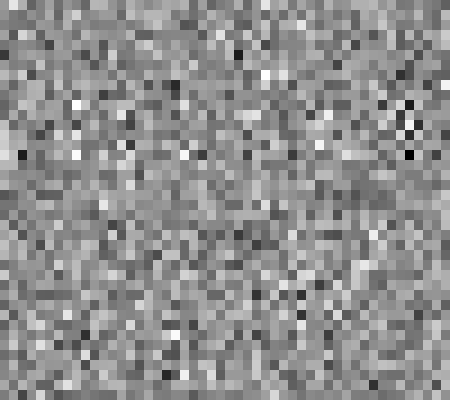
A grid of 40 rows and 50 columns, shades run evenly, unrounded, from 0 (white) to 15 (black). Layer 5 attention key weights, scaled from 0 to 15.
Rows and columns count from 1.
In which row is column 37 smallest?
12
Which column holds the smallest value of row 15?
36
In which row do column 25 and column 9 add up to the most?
13
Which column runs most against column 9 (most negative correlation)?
46
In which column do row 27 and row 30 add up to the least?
41
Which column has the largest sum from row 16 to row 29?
3
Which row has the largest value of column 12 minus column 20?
34
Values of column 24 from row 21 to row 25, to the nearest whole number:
5 4 7 8 9
